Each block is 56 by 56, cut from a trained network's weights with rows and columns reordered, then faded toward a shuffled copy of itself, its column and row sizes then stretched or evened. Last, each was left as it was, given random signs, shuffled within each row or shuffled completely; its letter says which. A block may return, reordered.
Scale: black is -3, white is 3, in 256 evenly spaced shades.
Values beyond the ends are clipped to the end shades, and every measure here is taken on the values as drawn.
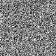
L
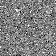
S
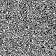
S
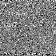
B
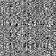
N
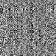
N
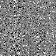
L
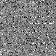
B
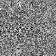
L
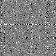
L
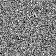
S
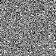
L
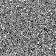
S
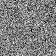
S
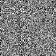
L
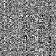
N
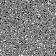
S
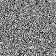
B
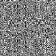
N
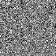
L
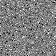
S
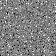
S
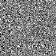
L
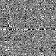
N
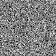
B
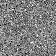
S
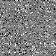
L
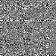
N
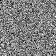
S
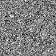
B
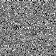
B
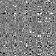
N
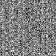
N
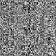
N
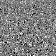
B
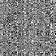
N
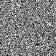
L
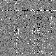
L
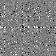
N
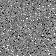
S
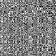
N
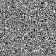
L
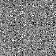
L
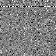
L
